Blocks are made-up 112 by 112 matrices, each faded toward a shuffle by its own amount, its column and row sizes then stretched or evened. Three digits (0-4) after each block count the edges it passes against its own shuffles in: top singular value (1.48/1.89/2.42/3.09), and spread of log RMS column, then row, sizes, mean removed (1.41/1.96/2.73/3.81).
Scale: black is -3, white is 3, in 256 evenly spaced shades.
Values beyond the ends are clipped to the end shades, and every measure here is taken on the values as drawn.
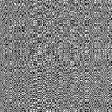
4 3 1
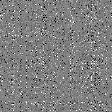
1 3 1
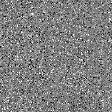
0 2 2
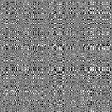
4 3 4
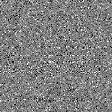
2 1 2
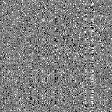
3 2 0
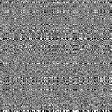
4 2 4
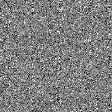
1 2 0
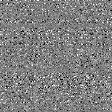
1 0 3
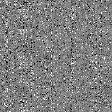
2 3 0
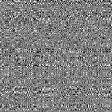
3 0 3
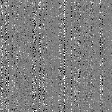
2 4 0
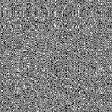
3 2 0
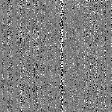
1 4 1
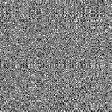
3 1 1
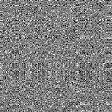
3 1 2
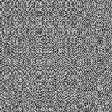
4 1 0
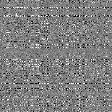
3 2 4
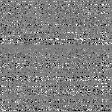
1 2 4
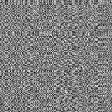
4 2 2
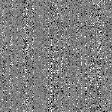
0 4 1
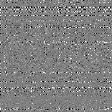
3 1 4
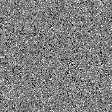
0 2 0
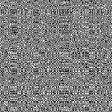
4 0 3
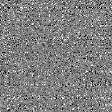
2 2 3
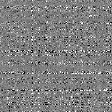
0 3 4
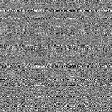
3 0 4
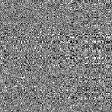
3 2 3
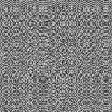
4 2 0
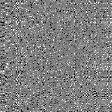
3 2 1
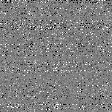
0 1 3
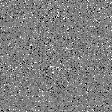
1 1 2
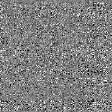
1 3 3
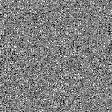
2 1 0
